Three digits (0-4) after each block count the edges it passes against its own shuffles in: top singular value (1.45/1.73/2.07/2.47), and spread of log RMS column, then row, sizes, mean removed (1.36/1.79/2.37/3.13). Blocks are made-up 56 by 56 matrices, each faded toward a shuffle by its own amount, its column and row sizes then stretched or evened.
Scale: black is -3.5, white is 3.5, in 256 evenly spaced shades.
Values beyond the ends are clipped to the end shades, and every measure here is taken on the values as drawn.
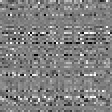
4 1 4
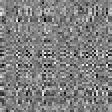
4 3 3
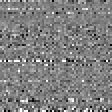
2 0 4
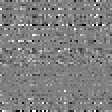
3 1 4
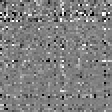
1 2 4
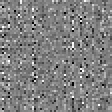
2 3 0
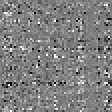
0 3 2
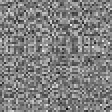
3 0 0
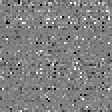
1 1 3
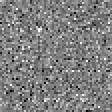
0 0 1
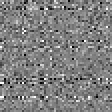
3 1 3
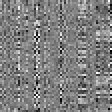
4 4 0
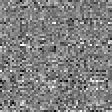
2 1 3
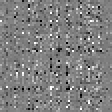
0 4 2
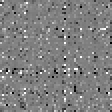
0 2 2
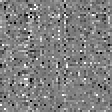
2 2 2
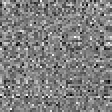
3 0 3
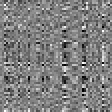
4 4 2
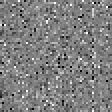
1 1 0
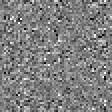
2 2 1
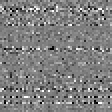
3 0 4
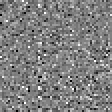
2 1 1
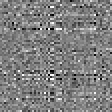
4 2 3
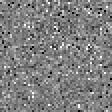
0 1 1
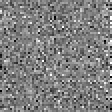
1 2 1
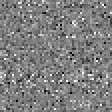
0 0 2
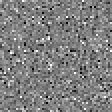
0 1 1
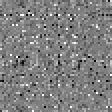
2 0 2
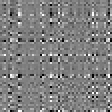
4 4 4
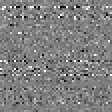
3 0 3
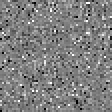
0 1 0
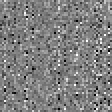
1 3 0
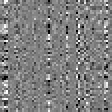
4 4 0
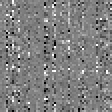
0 4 0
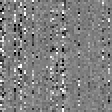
1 4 0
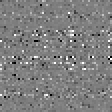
0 1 3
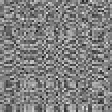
4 2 0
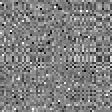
4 1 1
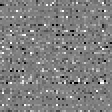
0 1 4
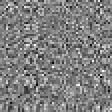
3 2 1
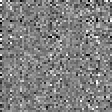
2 3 2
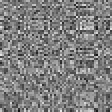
4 2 2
